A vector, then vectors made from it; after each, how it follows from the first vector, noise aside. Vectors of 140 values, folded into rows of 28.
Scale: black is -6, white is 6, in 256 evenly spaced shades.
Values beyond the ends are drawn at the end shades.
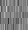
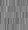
shrunk.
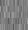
shrunk.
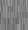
shrunk.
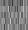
wrapped around.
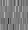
partly zeroed.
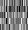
reversed, scaled up.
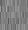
shrunk.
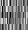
wrapped around, scaled up.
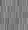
shrunk.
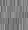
shrunk.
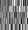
reversed, negated, scaled up.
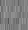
shrunk.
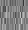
wrapped around.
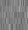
reversed, negated, shrunk.
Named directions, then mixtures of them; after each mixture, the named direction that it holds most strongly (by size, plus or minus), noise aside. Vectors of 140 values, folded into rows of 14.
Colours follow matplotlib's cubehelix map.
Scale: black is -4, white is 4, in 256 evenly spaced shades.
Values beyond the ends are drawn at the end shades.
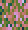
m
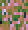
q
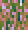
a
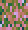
m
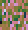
q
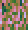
q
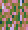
a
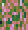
q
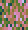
m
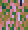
a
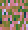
q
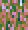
a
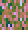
m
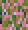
q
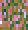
q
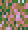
m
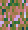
q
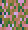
m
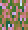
a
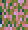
m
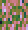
q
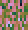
a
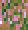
q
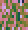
a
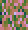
q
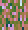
a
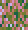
m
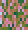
m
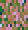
m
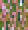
a
